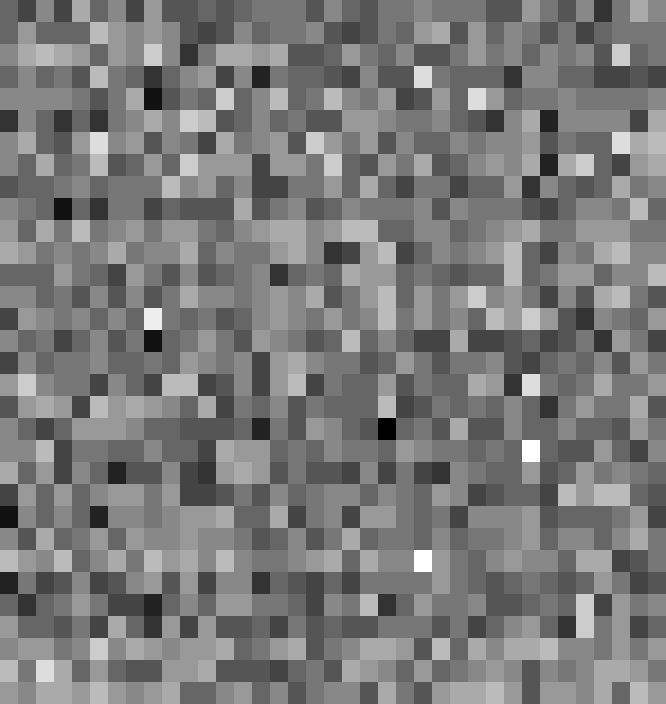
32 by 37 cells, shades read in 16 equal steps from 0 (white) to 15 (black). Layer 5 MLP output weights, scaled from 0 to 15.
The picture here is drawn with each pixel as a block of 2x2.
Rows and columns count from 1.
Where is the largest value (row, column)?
20, 22
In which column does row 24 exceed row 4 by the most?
6
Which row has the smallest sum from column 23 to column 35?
30
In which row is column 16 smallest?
5
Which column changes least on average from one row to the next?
14
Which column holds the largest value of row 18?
29
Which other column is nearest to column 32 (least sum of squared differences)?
8
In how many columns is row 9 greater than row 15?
17
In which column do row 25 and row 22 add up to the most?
7
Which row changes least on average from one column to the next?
11
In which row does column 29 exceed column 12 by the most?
4
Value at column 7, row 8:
10
